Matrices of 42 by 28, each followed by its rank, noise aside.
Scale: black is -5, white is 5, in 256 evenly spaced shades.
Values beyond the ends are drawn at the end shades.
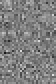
five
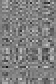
three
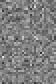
five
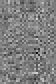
four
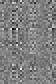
two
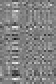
two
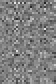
three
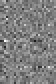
four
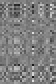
two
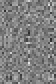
four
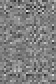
three
